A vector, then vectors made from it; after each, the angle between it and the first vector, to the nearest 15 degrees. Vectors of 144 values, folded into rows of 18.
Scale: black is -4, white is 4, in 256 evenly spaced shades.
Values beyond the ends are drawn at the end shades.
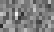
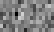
150 degrees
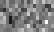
90 degrees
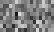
120 degrees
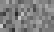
150 degrees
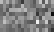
105 degrees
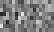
150 degrees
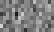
165 degrees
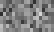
105 degrees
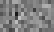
135 degrees
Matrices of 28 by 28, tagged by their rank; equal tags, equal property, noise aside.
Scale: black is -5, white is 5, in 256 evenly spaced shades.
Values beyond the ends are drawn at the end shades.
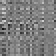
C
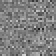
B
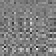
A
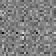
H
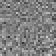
B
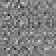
B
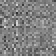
H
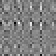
C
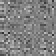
H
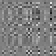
C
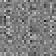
H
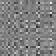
C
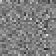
B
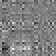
A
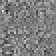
B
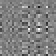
C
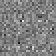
B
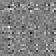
A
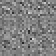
B
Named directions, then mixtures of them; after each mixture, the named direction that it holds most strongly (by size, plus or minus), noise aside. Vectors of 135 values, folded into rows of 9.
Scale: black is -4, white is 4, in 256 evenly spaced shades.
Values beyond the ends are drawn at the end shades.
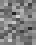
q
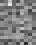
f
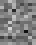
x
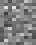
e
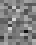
x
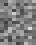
q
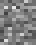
e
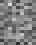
f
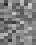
q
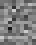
x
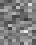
q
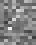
e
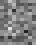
x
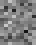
x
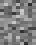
q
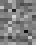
x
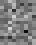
x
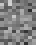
f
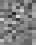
q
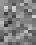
e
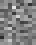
q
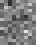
x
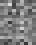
f
